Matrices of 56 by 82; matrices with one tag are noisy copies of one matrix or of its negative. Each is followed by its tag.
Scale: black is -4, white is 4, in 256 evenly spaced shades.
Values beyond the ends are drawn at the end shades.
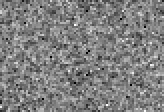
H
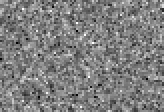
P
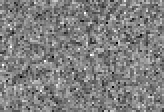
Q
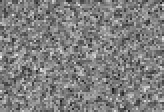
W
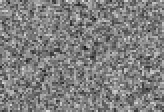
W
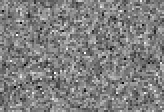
Q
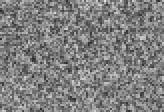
H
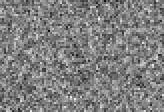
H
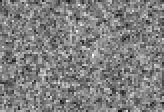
W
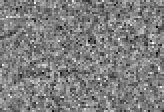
Q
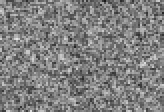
H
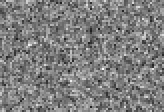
H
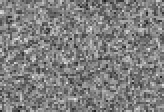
H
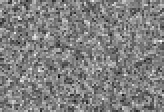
P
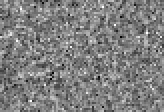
Q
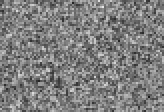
Q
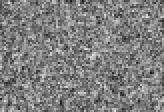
W
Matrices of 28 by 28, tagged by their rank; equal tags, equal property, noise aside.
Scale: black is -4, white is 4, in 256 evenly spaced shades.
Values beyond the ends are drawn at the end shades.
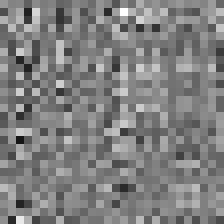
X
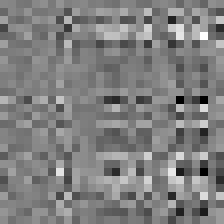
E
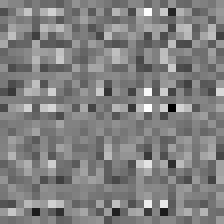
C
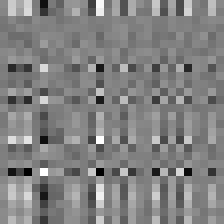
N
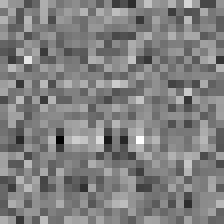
X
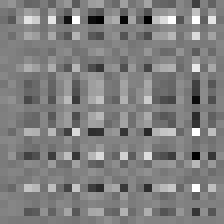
N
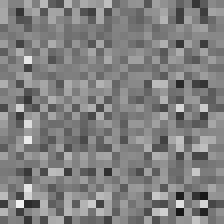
C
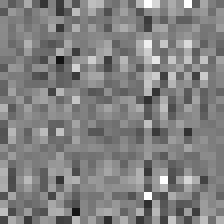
X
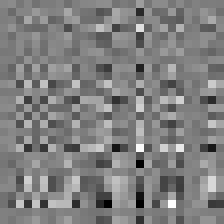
E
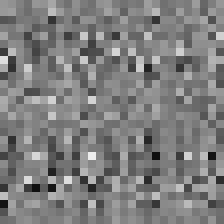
X
